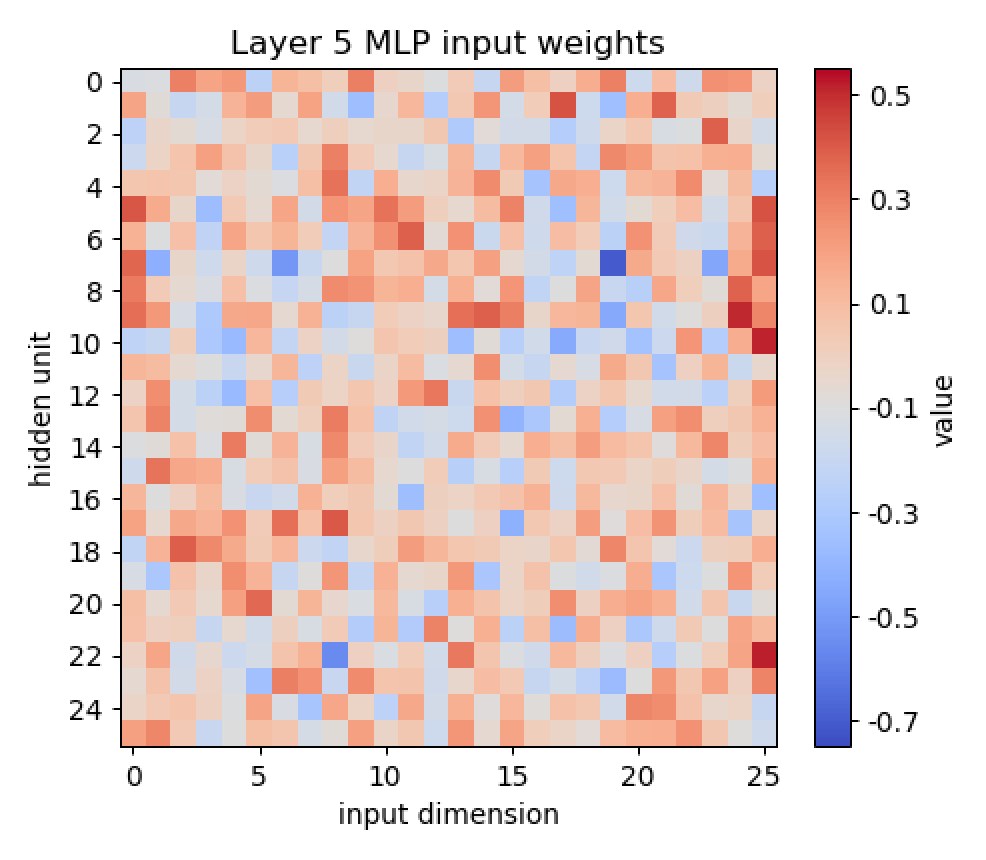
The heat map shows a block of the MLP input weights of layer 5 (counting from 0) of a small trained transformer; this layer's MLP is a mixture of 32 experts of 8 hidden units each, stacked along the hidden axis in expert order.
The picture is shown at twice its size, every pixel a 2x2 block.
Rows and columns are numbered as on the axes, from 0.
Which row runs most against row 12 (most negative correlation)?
14
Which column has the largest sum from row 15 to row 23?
25
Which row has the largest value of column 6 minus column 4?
23
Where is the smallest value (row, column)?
7, 19
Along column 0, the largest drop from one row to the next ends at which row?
10
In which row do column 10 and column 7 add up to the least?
24
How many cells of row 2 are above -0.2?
23
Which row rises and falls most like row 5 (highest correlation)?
8
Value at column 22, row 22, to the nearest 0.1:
-0.1
